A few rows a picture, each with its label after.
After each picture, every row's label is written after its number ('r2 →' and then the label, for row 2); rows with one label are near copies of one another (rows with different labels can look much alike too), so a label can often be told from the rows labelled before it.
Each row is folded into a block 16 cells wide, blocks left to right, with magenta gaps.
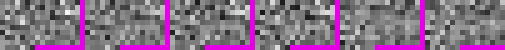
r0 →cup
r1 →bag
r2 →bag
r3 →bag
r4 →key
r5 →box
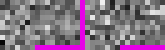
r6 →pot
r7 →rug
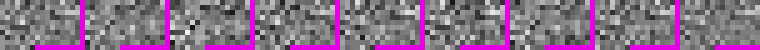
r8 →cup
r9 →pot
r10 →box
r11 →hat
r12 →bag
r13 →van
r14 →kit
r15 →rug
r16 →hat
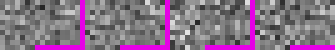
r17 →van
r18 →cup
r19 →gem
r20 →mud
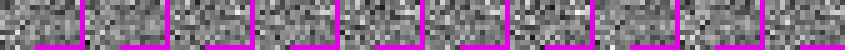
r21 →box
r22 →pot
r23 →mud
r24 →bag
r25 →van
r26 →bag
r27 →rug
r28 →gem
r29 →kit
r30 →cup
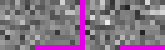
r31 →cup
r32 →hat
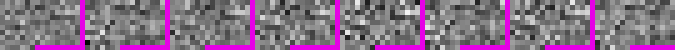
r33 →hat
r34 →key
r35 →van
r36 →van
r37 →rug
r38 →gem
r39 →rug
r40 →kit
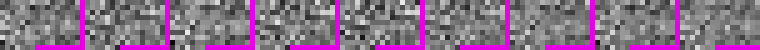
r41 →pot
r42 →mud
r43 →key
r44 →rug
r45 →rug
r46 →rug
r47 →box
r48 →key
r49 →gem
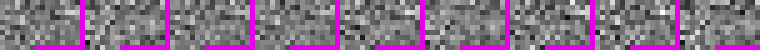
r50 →van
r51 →pot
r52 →bag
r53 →hat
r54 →bag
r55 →key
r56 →bag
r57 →mud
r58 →box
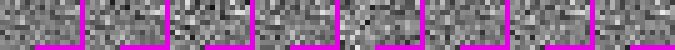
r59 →cup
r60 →hat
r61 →rug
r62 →rug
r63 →gem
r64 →mud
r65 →bag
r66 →cup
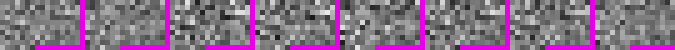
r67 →rug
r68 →box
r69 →van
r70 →bag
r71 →box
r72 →cup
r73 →rug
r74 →pot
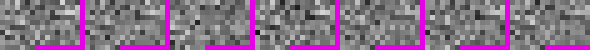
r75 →van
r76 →bag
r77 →pot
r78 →van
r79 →mud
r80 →bag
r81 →hat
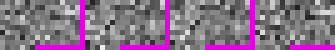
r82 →bag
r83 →gem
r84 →gem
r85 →van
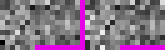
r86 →pot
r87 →gem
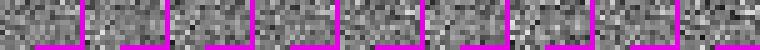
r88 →bag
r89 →gem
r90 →kit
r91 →bag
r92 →bag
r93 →kit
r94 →pot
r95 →mud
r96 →bag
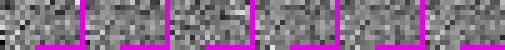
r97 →box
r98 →key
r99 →van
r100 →gem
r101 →kit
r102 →gem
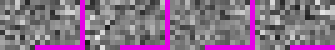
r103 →van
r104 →kit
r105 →van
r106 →rug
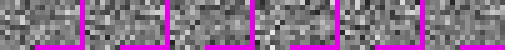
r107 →mud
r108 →bag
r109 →pot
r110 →box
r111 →cup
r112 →hat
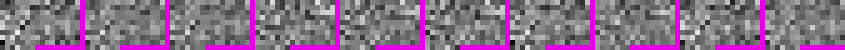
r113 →kit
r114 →box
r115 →key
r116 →cup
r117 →bag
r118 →bag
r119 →key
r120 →van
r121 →gem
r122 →pot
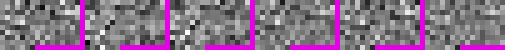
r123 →rug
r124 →kit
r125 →box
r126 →hat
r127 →cup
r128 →mud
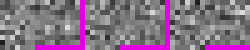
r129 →key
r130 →rug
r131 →bag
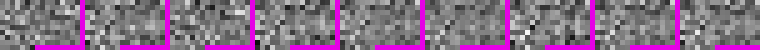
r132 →cup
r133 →pot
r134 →van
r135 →pot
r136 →gem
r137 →kit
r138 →kit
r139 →box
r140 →box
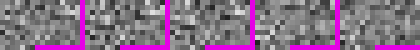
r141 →bag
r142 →cup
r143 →van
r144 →key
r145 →kit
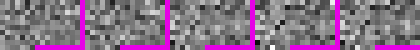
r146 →rug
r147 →cup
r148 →pot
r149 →gem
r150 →pot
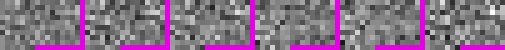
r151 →van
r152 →van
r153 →rug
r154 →gem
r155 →kit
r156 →mud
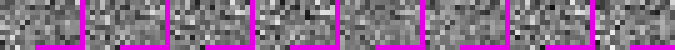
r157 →gem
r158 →mud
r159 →cup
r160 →rug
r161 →van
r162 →box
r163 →cup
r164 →box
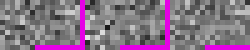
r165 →van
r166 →kit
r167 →rug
